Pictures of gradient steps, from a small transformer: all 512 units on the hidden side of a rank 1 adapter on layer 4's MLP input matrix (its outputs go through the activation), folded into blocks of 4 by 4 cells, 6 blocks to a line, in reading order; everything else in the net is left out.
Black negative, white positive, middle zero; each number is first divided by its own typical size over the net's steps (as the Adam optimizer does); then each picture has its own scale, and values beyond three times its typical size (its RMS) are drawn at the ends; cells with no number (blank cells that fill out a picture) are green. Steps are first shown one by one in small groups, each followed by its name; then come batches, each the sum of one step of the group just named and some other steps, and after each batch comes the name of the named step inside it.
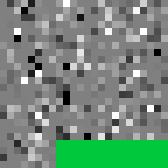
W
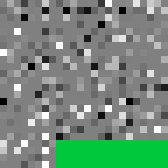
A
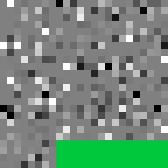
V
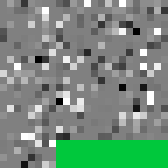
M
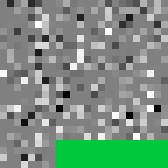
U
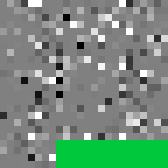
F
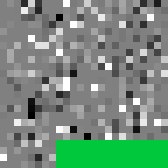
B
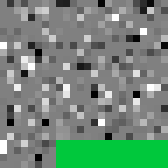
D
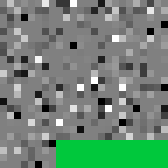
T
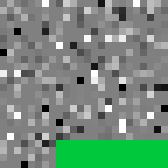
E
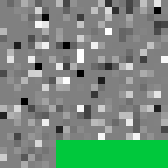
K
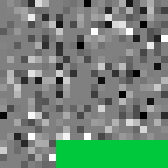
F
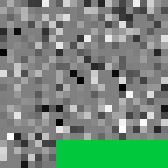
E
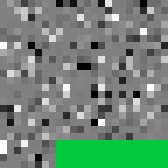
D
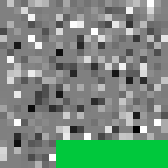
F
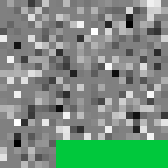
U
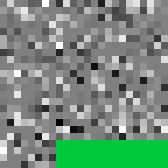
E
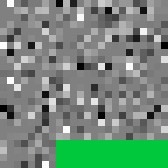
V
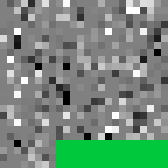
W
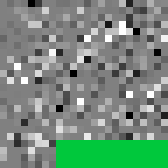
U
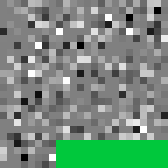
F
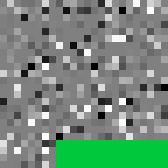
A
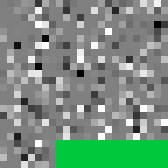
K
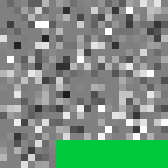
U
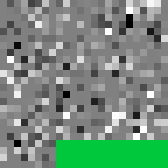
U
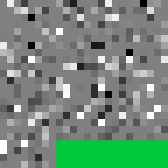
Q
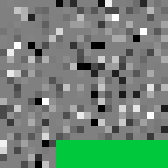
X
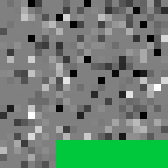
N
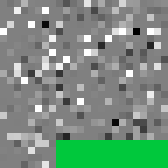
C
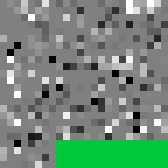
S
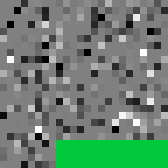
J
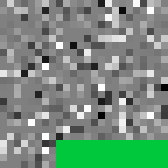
Q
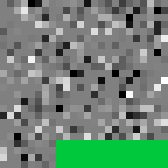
N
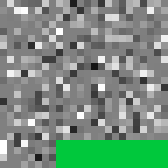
Q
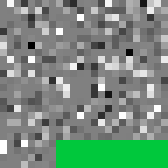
Q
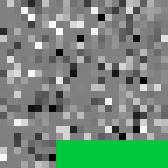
S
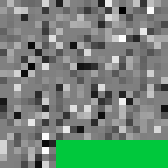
X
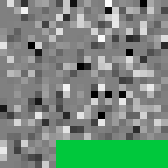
Q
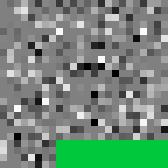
X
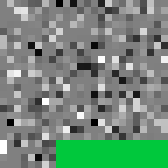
X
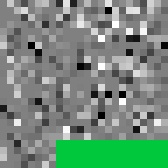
S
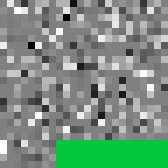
Q
